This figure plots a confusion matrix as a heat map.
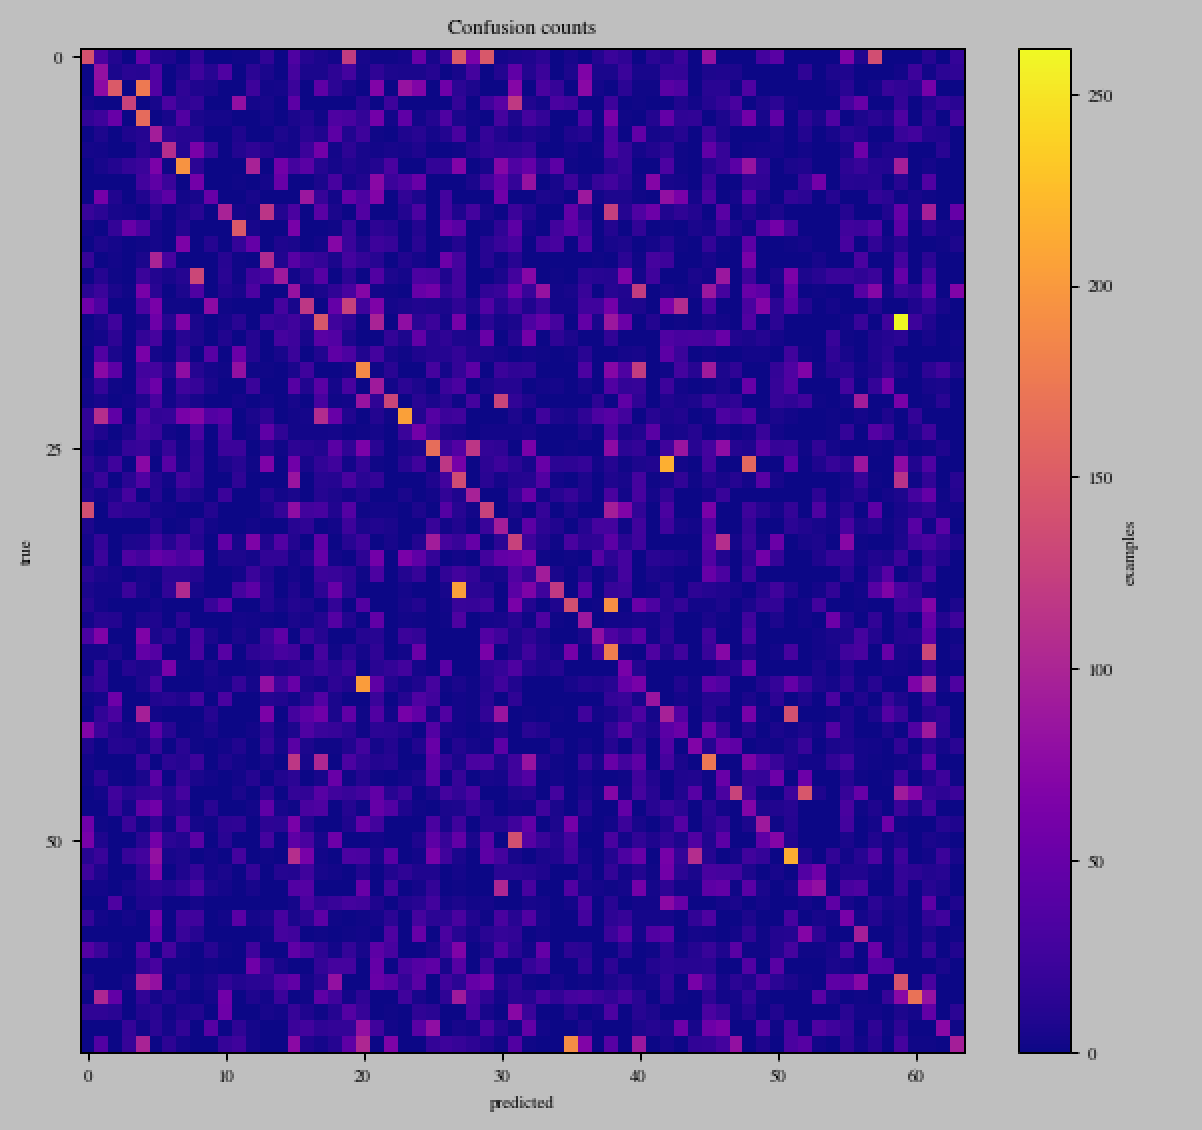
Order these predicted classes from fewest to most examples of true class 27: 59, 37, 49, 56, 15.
37, 56, 49, 15, 59
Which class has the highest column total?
38
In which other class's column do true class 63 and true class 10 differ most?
35
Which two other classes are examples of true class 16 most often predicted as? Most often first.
19, 43
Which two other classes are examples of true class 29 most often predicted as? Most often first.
0, 38
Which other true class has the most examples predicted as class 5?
13
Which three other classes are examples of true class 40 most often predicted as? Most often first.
20, 61, 13
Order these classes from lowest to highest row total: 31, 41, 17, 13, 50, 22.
41, 13, 22, 50, 31, 17
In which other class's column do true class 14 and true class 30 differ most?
8
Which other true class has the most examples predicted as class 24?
2
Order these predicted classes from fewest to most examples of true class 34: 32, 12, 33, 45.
45, 33, 12, 32
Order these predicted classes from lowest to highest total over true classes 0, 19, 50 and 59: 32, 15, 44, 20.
20, 32, 44, 15
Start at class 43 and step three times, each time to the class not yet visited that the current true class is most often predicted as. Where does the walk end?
46
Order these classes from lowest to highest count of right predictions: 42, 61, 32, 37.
61, 32, 37, 42
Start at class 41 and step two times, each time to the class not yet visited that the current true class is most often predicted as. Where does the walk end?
4
